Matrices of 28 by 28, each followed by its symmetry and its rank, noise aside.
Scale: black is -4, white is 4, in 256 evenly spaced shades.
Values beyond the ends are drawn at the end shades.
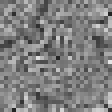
symmetric, rank six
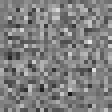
antisymmetric, rank eight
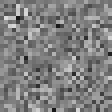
symmetric, rank eight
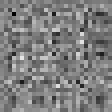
no symmetry, rank four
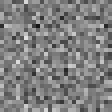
antisymmetric, rank six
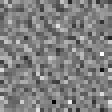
antisymmetric, rank eight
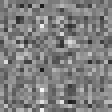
no symmetry, rank four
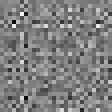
antisymmetric, rank six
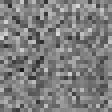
no symmetry, rank eight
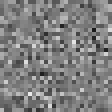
antisymmetric, rank eight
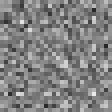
symmetric, rank six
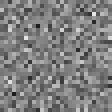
antisymmetric, rank eight
